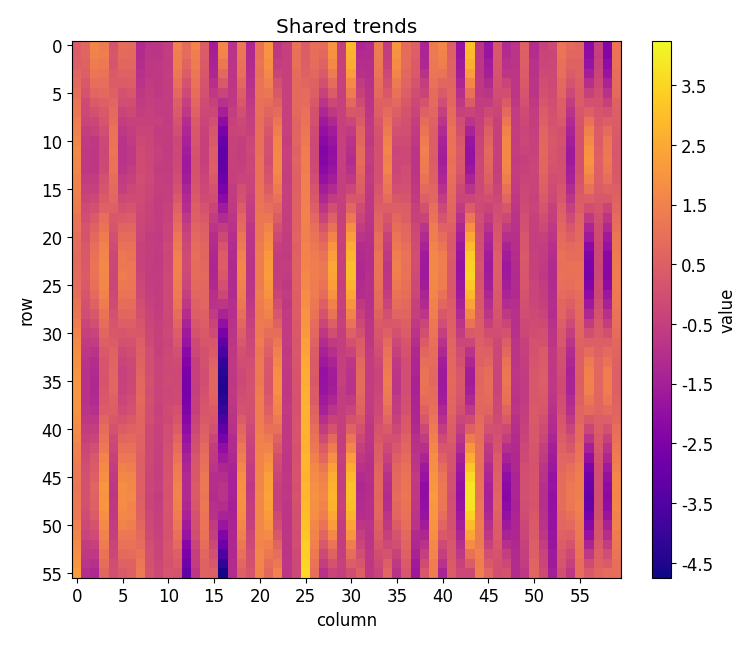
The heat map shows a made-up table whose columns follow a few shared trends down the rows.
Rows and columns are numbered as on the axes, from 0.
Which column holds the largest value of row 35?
25
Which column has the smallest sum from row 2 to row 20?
16
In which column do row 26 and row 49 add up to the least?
56
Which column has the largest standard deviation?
43
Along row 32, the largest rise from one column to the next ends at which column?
17
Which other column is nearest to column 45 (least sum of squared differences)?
15
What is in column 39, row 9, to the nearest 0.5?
0.5
